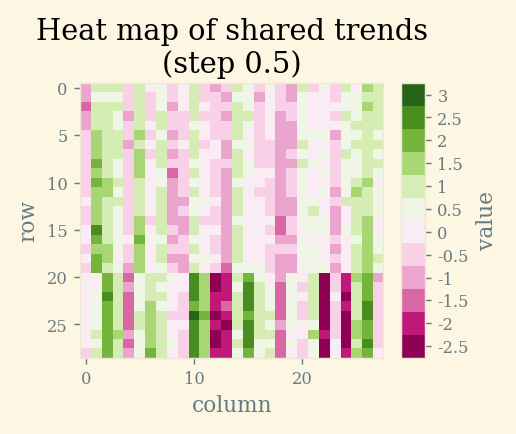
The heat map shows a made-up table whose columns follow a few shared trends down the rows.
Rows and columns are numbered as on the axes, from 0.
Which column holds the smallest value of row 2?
0
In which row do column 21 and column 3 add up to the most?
26
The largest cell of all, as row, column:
24, 10
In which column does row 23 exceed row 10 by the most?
15
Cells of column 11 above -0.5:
24
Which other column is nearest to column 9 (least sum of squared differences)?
23
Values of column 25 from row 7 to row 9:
0.5 0.5 0.5
